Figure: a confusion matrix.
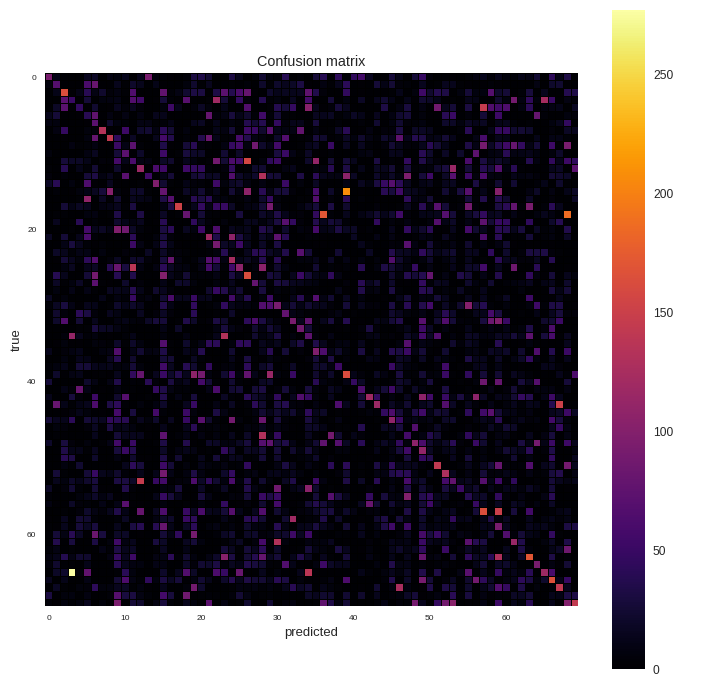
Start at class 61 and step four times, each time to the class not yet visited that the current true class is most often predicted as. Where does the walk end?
28
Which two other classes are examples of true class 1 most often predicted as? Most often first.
6, 5
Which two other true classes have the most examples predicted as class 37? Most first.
47, 55
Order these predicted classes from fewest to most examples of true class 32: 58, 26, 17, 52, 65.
17, 65, 26, 52, 58
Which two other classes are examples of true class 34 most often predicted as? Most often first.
23, 3
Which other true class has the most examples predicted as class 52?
69
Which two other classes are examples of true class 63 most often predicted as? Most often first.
59, 23
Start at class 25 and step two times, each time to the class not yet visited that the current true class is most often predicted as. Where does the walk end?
26
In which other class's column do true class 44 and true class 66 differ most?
56
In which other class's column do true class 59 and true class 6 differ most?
15
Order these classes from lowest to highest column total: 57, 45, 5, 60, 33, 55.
33, 60, 5, 45, 55, 57
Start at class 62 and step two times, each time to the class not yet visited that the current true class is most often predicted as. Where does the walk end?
18
